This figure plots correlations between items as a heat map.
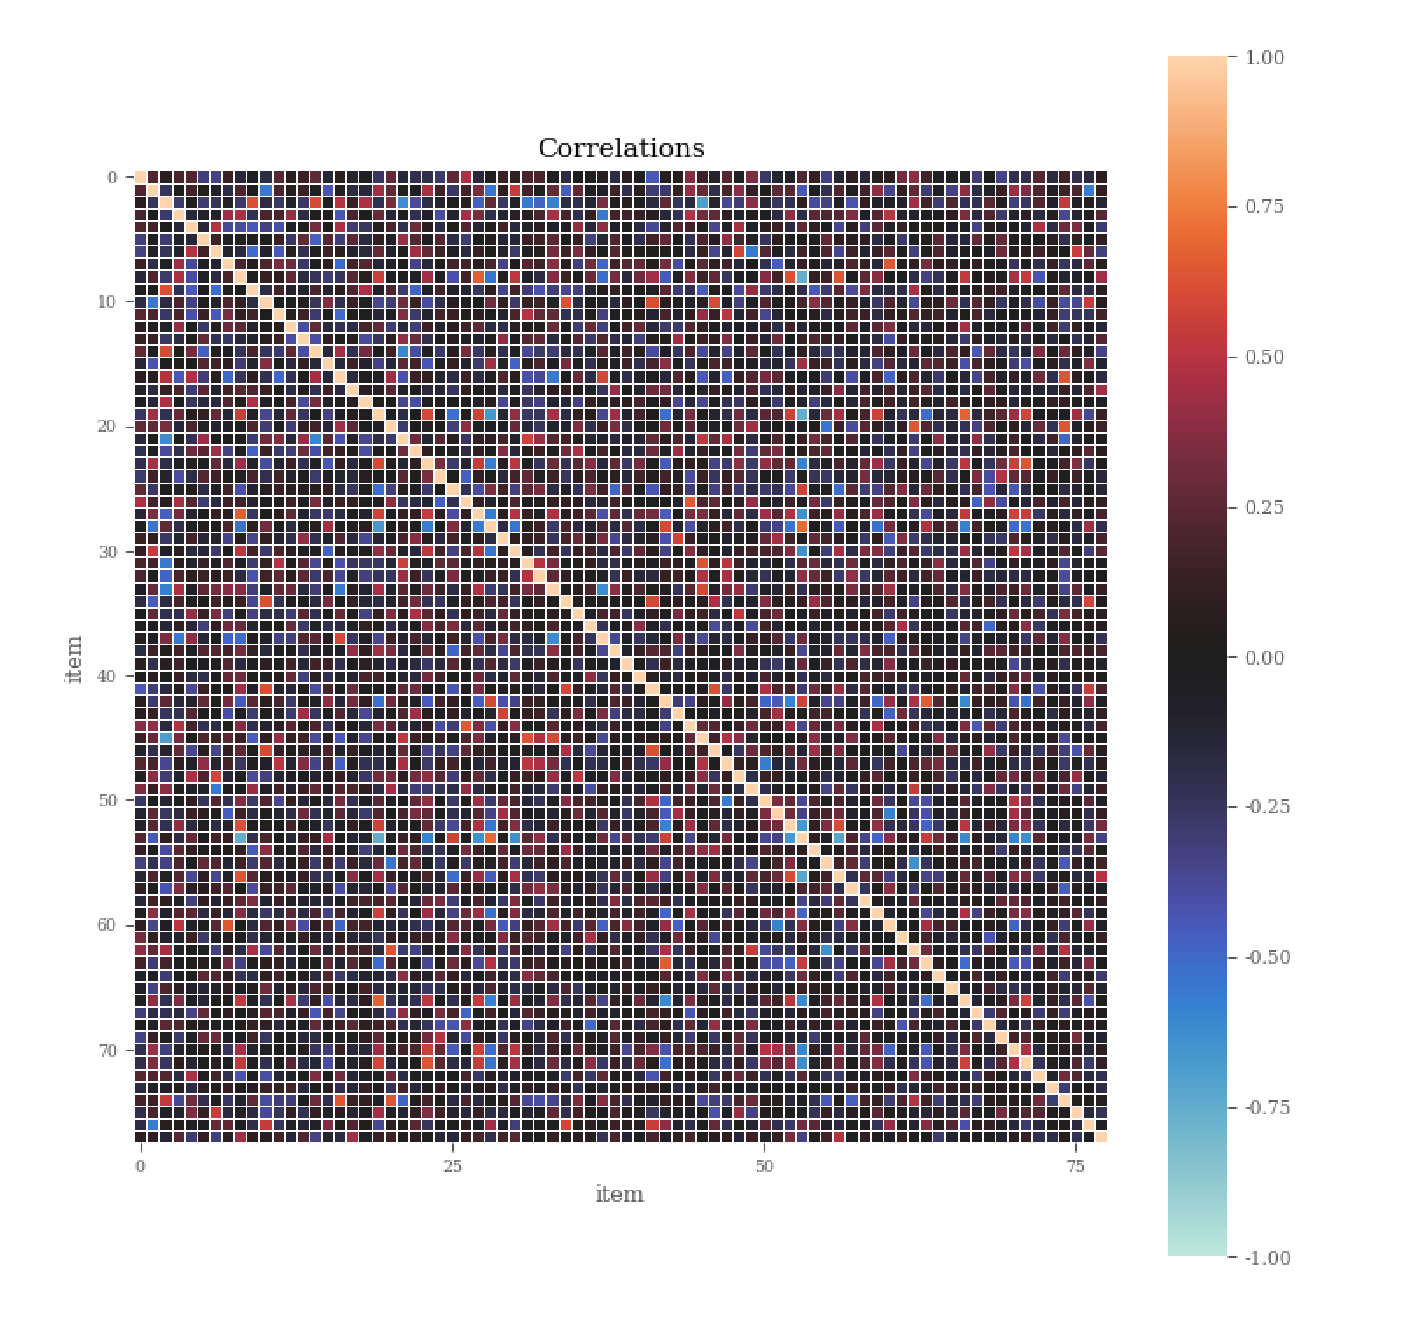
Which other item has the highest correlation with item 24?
69
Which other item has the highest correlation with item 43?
29
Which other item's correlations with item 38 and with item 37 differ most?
33
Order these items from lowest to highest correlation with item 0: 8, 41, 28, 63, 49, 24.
41, 24, 8, 28, 63, 49
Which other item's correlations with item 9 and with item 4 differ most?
6
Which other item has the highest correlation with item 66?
19
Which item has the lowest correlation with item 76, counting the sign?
1
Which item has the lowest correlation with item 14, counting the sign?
21
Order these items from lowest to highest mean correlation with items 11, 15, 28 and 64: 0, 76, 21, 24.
0, 24, 76, 21
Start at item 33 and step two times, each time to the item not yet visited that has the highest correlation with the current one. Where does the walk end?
31
